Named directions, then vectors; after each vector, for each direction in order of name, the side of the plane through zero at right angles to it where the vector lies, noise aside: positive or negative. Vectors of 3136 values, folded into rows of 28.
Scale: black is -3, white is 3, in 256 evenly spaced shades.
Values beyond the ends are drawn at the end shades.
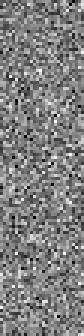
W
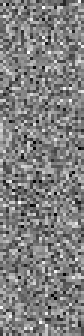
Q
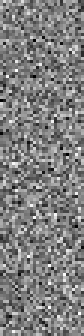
negative, negative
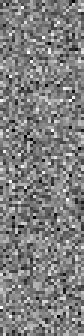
positive, positive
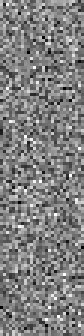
negative, negative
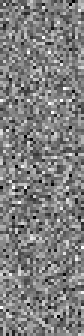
positive, positive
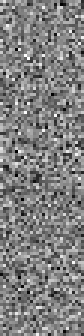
positive, negative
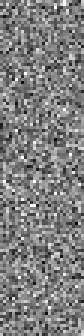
negative, positive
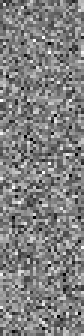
positive, positive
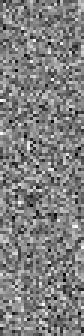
positive, positive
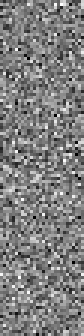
negative, positive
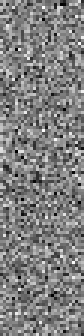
positive, negative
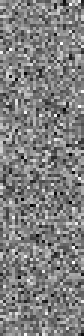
positive, negative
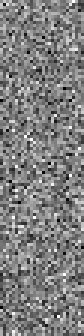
negative, negative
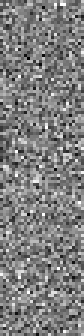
negative, positive
